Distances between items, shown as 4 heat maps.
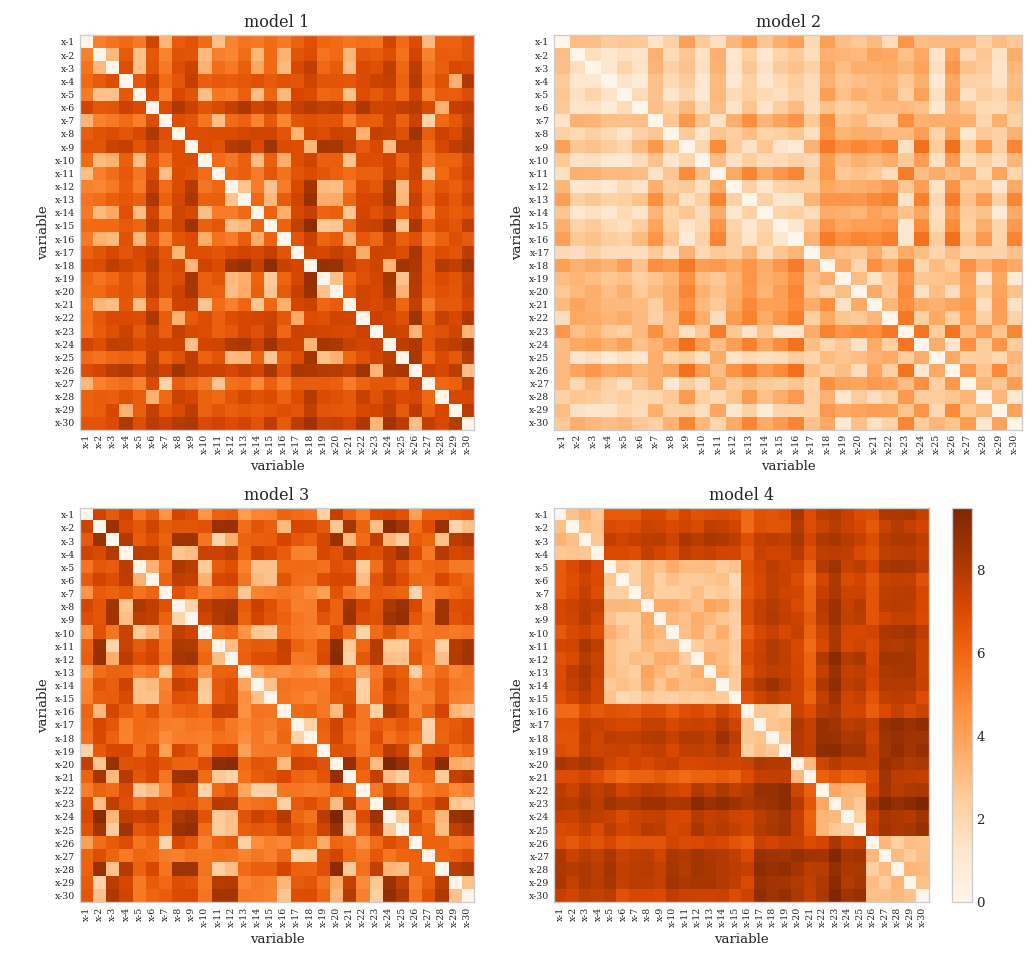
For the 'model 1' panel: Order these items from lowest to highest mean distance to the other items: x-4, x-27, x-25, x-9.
x-27, x-25, x-4, x-9
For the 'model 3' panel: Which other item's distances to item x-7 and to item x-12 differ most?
x-26
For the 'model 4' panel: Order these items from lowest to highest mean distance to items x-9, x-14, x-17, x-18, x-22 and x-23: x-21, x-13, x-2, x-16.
x-16, x-13, x-21, x-2
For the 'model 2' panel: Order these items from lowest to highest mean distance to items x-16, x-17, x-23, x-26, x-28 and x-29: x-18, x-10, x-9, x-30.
x-10, x-9, x-30, x-18
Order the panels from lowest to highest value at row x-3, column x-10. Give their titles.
model 2, model 1, model 3, model 4
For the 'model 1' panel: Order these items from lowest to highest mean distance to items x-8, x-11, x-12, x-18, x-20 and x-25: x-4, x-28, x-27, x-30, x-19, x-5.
x-19, x-27, x-5, x-4, x-28, x-30
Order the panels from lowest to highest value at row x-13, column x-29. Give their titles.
model 2, model 3, model 1, model 4
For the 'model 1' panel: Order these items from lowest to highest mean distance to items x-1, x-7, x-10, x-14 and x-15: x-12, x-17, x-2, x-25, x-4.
x-2, x-12, x-25, x-4, x-17
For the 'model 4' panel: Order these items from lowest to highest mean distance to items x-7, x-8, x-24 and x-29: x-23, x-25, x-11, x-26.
x-11, x-26, x-25, x-23
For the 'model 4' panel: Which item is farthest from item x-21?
x-27
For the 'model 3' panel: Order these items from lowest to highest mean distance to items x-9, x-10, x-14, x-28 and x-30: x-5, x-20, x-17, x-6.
x-5, x-6, x-17, x-20
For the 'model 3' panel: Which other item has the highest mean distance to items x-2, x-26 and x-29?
x-24
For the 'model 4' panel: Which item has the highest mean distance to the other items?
x-23
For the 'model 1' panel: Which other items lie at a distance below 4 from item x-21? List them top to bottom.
x-2, x-3, x-5, x-10, x-14, x-16
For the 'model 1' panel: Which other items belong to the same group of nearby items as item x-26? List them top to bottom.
x-23, x-30
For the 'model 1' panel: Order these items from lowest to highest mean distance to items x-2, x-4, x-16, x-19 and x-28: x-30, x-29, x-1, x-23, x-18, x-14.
x-14, x-1, x-29, x-23, x-30, x-18
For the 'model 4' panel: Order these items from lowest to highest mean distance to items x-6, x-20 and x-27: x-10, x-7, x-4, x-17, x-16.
x-7, x-10, x-16, x-4, x-17
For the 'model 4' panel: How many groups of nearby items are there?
6
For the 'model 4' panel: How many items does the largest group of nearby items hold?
11
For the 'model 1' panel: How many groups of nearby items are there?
8
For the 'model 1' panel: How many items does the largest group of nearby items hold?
7
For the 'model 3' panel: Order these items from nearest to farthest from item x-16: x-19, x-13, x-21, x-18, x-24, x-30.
x-30, x-13, x-19, x-18, x-21, x-24
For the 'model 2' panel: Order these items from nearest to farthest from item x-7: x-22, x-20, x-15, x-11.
x-11, x-22, x-20, x-15
